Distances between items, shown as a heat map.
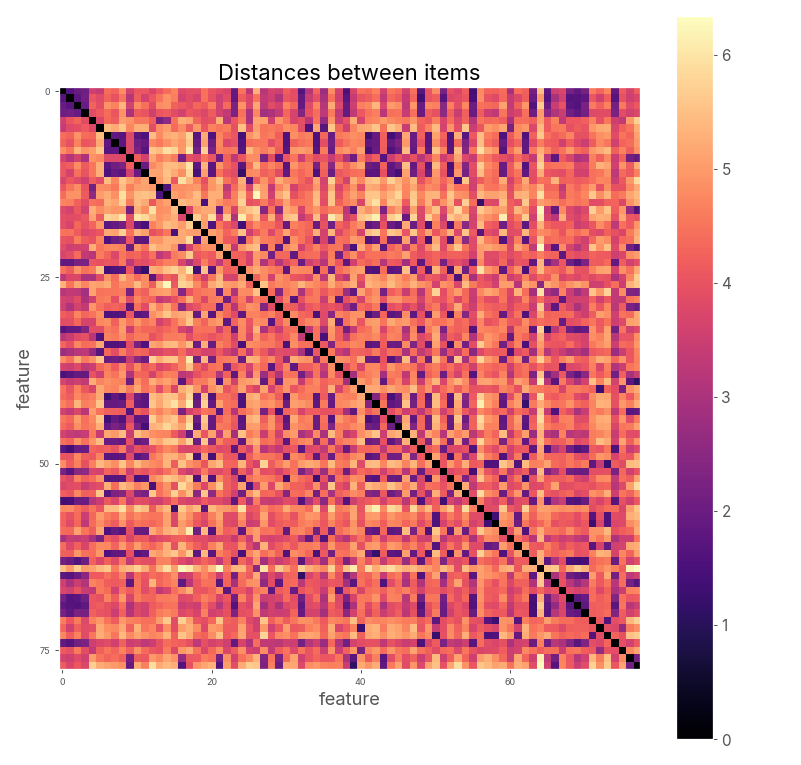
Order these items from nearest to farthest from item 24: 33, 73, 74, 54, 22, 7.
7, 54, 74, 22, 33, 73
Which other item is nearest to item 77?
39
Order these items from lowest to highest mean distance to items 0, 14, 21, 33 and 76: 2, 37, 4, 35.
35, 2, 4, 37
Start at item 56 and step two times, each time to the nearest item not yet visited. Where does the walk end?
19
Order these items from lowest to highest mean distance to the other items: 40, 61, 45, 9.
9, 45, 61, 40
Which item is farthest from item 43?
64
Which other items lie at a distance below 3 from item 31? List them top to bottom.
22, 28, 37, 67
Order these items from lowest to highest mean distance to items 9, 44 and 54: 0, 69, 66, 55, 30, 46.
30, 66, 69, 55, 0, 46
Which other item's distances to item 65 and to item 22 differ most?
32
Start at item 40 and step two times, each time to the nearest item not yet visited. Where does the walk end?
75
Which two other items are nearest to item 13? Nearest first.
14, 4
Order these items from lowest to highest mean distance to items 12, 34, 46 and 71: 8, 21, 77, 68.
68, 8, 21, 77
